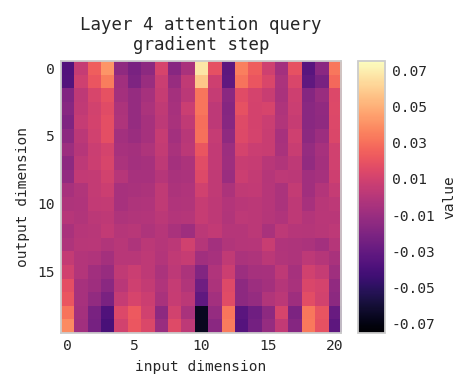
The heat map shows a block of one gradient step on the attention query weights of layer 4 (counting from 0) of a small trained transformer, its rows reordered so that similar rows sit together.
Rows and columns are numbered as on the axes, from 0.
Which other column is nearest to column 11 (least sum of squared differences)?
7
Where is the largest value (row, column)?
0, 10
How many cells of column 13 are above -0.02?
18
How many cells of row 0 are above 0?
11
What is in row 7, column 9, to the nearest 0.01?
0
